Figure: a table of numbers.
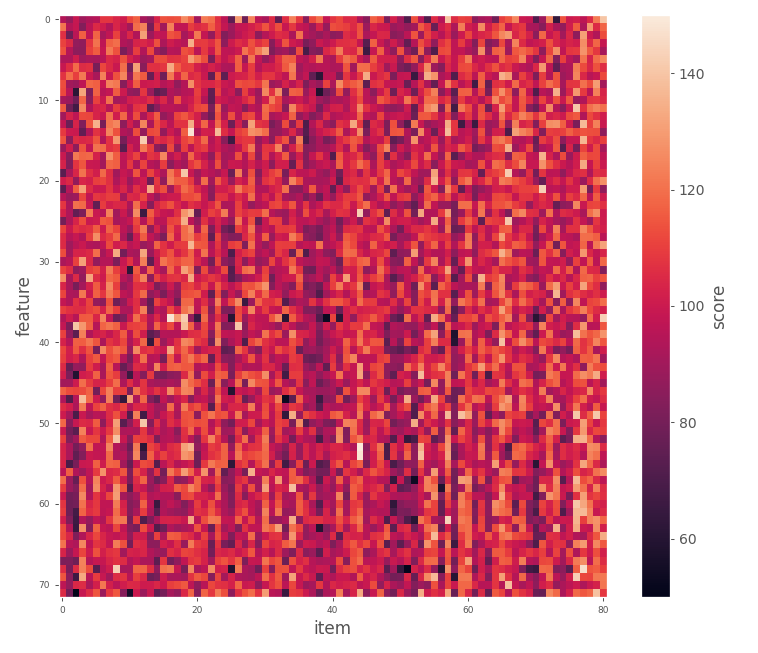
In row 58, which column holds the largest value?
34
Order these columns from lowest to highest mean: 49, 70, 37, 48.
70, 49, 37, 48
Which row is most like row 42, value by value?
27
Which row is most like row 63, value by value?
9
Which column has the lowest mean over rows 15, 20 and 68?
25
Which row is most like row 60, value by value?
61
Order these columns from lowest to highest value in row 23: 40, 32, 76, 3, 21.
21, 40, 32, 3, 76
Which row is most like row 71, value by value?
44
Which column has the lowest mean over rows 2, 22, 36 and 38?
38
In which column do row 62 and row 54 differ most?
51
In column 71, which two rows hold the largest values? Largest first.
21, 17
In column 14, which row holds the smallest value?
60
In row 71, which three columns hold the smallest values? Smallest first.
2, 10, 33
